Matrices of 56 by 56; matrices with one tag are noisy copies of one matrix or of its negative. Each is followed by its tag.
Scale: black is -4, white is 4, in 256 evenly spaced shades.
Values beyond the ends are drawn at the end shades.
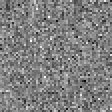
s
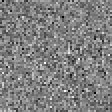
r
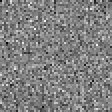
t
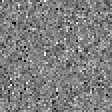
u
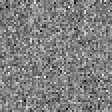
s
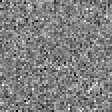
t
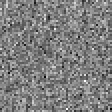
s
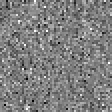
s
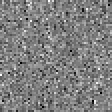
t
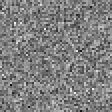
u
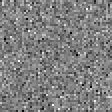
t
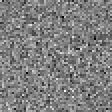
r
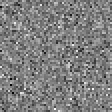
u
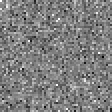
s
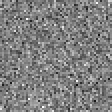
t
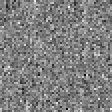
s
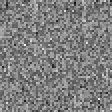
s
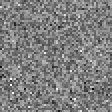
u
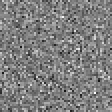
r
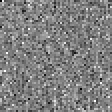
t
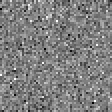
t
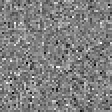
u
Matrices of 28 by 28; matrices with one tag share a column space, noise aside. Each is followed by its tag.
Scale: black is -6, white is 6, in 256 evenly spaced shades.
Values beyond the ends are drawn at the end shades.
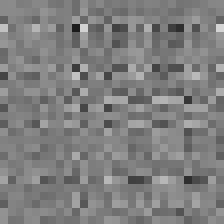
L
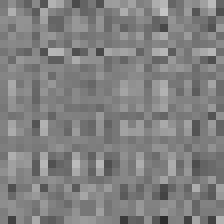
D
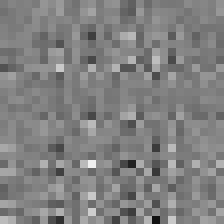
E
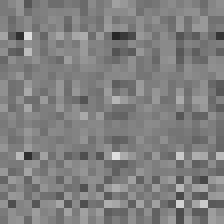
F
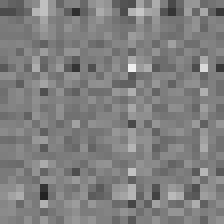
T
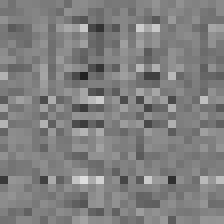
L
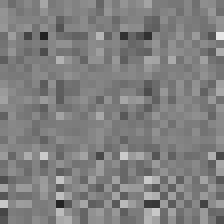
F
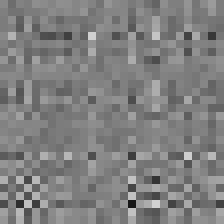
F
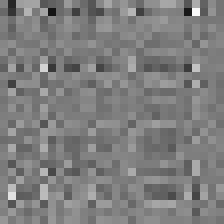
T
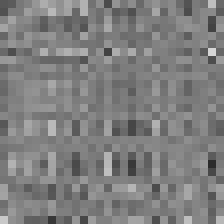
D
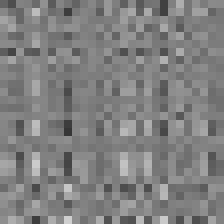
D
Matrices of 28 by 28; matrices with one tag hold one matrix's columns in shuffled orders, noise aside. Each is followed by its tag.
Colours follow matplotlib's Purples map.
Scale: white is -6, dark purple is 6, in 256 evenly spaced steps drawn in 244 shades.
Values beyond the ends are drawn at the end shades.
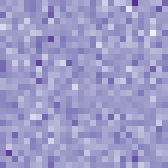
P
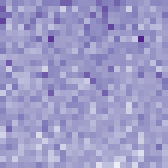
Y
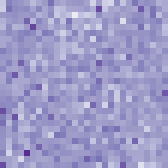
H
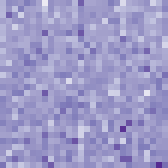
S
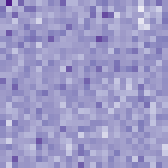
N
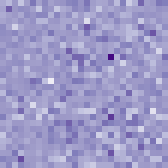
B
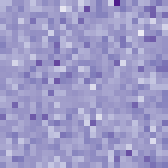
P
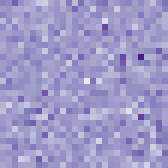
B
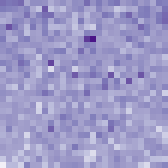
Y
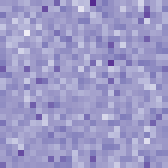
P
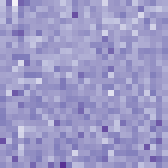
S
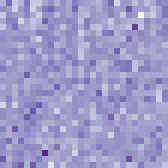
H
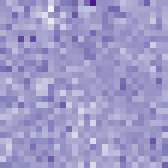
N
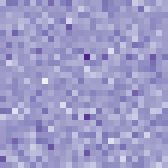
B
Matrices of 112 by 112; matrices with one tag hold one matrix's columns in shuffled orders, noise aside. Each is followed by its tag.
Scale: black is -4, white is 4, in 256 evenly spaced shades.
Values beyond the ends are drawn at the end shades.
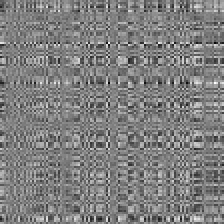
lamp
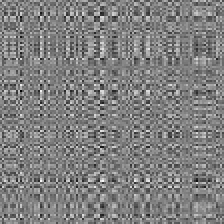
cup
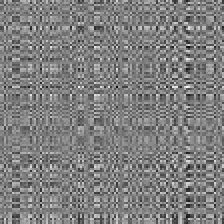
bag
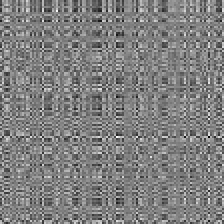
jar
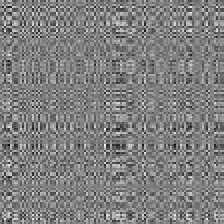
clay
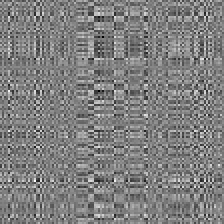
cup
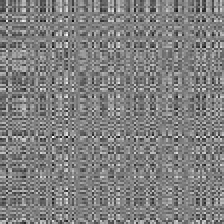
jar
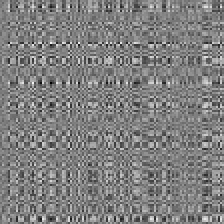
lamp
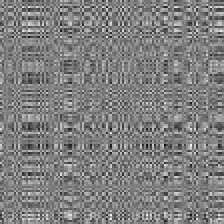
clay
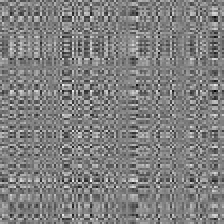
cup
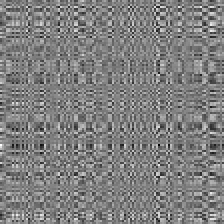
clay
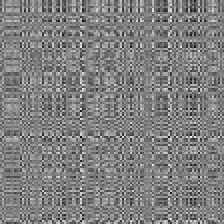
jar
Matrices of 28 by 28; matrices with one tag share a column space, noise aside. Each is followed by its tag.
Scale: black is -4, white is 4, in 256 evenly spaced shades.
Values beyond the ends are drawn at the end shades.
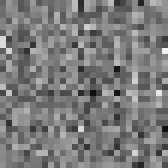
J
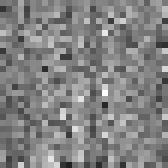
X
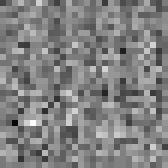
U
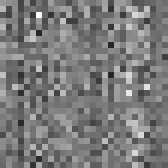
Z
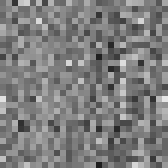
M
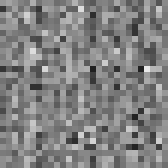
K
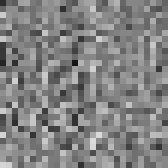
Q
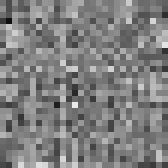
X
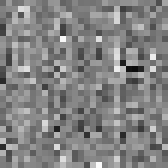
K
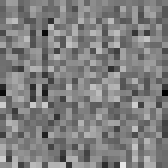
X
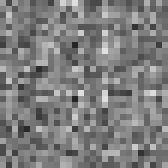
J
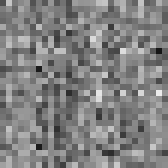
J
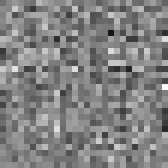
K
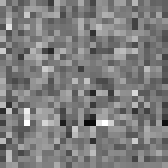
U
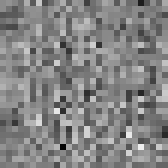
U
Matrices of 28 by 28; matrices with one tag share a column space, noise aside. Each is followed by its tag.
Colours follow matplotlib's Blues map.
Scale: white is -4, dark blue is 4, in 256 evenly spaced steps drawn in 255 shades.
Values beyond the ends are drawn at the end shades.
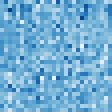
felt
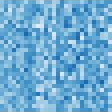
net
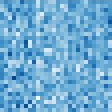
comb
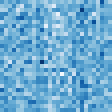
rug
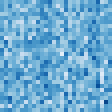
comb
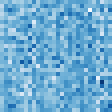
rug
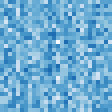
net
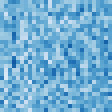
comb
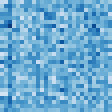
rug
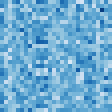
felt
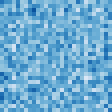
felt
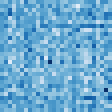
rug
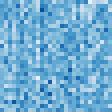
felt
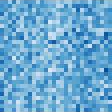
net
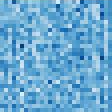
felt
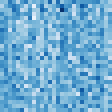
felt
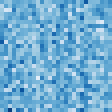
felt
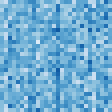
felt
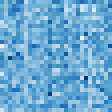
felt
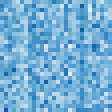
felt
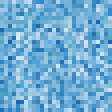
net
